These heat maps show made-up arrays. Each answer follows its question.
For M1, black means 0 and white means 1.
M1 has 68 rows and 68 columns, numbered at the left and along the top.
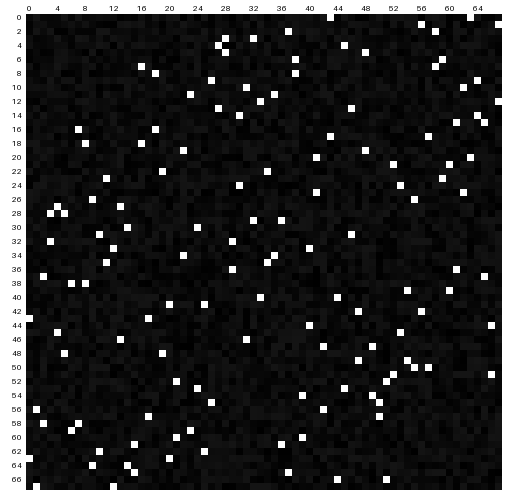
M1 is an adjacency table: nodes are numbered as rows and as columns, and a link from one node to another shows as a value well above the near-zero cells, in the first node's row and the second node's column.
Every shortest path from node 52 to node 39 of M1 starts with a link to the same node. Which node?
node 21
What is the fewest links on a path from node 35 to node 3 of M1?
7
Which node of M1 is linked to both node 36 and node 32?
node 29
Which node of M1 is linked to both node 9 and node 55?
node 26
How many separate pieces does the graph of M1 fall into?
3
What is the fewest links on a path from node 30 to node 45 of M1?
3
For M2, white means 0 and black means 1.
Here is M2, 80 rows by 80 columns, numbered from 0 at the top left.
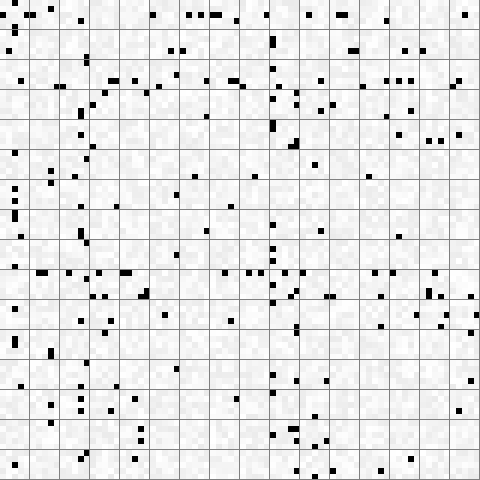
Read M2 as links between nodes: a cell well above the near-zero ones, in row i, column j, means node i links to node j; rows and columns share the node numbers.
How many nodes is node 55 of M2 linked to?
3
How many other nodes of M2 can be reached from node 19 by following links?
12
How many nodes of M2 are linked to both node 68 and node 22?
2
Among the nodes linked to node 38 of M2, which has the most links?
node 13
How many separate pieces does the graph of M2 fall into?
8
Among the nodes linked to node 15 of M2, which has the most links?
node 49
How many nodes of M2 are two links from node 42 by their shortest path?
3
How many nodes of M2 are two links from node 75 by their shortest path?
6
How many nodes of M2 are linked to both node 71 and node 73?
2
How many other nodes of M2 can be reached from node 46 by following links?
7
